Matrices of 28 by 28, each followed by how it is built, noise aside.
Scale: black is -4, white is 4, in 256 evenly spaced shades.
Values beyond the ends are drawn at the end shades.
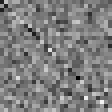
diagonal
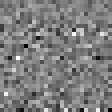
uneven rows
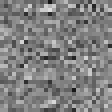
low rank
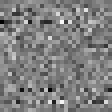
uneven rows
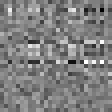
low rank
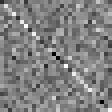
diagonal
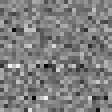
uneven rows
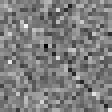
diagonal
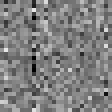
uneven columns
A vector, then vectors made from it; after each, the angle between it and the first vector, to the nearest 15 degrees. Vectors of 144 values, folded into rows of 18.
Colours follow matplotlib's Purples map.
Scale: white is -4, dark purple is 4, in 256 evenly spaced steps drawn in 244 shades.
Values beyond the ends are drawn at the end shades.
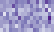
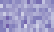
75 degrees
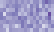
45 degrees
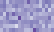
45 degrees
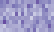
75 degrees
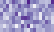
75 degrees
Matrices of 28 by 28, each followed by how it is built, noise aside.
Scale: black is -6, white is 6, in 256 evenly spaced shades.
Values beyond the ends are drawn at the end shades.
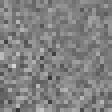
lower triangular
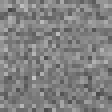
blocks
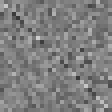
diagonal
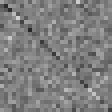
diagonal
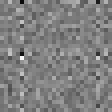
low rank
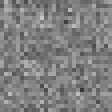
blocks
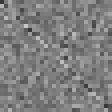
diagonal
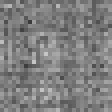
blocks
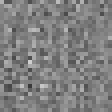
low rank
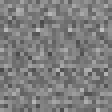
repeating columns
